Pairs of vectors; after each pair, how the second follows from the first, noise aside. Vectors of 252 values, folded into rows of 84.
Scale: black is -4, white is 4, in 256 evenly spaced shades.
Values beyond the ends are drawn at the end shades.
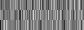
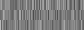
negated, shrunk.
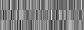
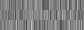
wrapped around, negated, shrunk.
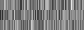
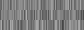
reversed, shrunk.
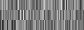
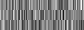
reversed, negated.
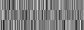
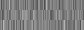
negated, shrunk.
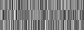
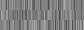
wrapped around, negated, shrunk.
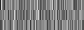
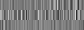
wrapped around, negated, partly zeroed.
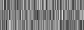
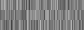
wrapped around, negated, shrunk.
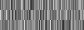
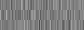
shrunk.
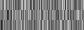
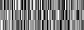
negated, scaled up.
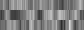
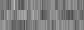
reversed, shrunk.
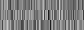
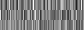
reversed, negated.
